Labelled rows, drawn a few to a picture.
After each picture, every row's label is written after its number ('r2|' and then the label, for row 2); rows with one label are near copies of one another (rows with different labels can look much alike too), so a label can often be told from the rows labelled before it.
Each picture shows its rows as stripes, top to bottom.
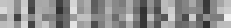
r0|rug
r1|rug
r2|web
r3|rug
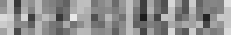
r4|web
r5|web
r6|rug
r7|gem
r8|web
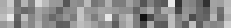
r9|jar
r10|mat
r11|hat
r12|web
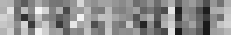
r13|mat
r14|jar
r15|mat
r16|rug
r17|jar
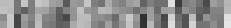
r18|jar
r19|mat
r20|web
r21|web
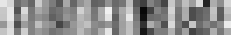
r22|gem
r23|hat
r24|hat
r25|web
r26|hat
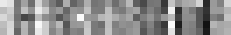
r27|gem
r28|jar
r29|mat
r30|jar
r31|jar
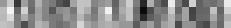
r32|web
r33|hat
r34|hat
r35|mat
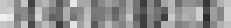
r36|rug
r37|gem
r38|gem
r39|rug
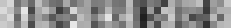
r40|gem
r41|rug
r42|hat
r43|rug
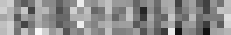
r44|mat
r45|rug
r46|web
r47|mat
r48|jar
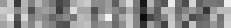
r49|web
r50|rug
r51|hat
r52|web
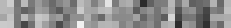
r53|hat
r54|mat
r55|jar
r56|mat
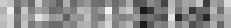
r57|gem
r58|hat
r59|jar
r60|hat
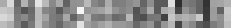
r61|jar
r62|mat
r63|gem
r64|mat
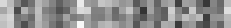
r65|mat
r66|web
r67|gem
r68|mat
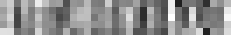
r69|jar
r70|web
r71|web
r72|web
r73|gem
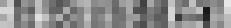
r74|web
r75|gem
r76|jar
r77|gem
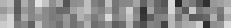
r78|jar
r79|web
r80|hat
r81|gem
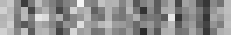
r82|mat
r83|rug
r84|jar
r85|mat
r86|rug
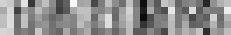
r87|rug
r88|web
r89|hat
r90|hat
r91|gem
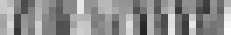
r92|mat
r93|mat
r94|web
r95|web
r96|web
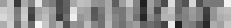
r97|web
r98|rug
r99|rug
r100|jar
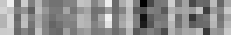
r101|hat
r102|gem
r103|hat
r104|hat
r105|gem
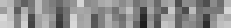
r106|mat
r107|web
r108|rug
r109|rug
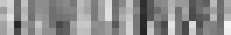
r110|hat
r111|hat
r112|hat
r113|web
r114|web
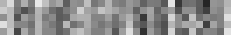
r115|jar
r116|mat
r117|web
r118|gem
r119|web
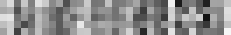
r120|jar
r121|web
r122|gem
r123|mat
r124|web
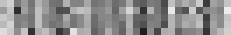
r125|gem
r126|web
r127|gem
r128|gem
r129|rug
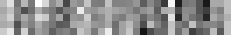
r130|jar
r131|mat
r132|jar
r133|web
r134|hat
